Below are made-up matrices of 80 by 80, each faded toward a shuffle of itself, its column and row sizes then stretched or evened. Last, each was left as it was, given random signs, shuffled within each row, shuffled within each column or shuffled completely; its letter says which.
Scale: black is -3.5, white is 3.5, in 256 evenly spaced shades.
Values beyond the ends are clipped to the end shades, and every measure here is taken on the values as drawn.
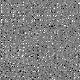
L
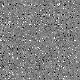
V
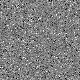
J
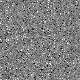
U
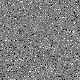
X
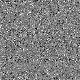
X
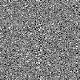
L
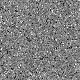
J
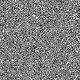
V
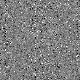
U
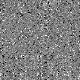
L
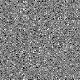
L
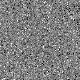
U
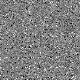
V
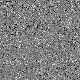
X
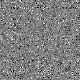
L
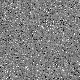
J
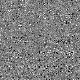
V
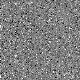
U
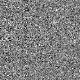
V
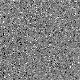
U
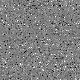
X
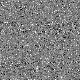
X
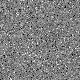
J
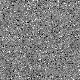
X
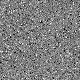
J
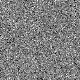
U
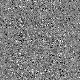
V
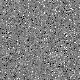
U
